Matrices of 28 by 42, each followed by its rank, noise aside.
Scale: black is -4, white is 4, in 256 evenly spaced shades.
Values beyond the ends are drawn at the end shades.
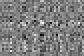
three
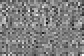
six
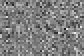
six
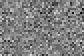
seven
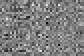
five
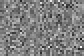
seven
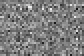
seven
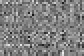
six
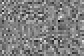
six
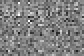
six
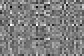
three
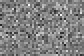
seven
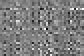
four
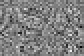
six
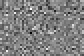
six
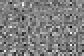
four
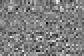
six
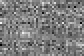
six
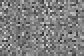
six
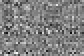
six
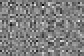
three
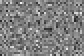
seven
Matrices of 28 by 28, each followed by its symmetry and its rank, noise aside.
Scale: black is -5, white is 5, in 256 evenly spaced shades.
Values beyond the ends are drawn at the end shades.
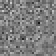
symmetric, rank five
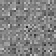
symmetric, rank five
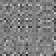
no symmetry, rank three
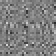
no symmetry, rank three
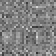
no symmetry, rank five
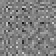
symmetric, rank four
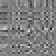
no symmetry, rank three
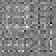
no symmetry, rank three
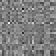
no symmetry, rank three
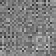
symmetric, rank three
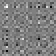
symmetric, rank three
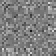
symmetric, rank five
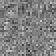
no symmetry, rank five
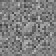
symmetric, rank five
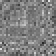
symmetric, rank five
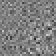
no symmetry, rank five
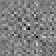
symmetric, rank three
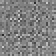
symmetric, rank four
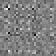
symmetric, rank three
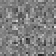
no symmetry, rank five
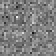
no symmetry, rank four
